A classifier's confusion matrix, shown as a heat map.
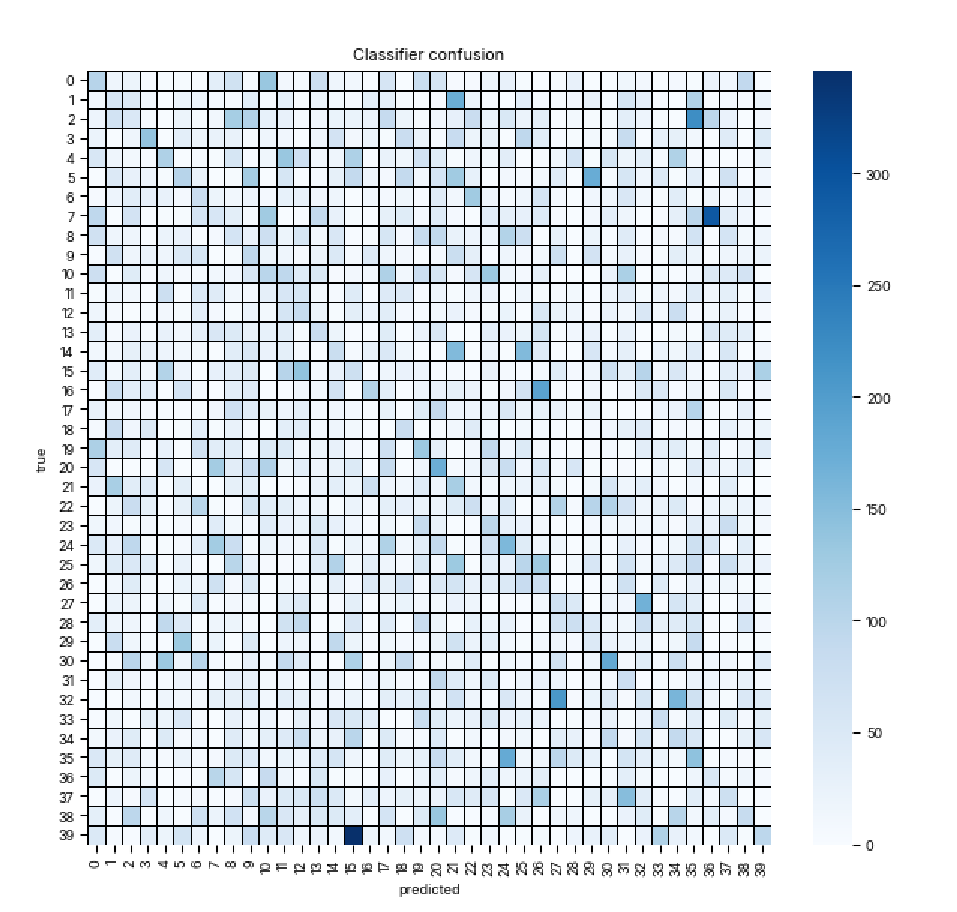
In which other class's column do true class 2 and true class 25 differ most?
35
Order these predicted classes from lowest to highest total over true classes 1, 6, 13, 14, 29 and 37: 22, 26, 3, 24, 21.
24, 3, 22, 26, 21
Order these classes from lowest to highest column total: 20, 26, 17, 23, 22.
22, 23, 26, 17, 20
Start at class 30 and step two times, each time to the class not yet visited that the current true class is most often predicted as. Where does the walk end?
11
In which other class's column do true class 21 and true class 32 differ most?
27
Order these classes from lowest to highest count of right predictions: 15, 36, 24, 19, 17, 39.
17, 36, 15, 39, 19, 24
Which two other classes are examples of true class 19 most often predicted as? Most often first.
0, 23
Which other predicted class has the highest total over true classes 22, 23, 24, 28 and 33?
19
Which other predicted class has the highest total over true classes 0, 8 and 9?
10
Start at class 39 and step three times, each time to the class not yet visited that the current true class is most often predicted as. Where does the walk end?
34
